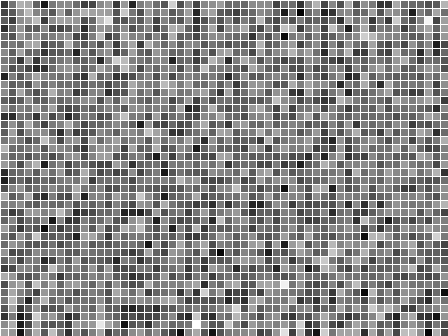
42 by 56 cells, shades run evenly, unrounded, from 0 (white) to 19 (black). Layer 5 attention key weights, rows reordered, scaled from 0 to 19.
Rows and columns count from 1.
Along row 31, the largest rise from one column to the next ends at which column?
36
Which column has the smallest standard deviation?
12
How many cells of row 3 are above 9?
39
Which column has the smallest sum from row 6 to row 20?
17
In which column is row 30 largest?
46
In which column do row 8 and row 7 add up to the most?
53
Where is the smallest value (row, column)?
41, 25
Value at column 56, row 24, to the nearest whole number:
8
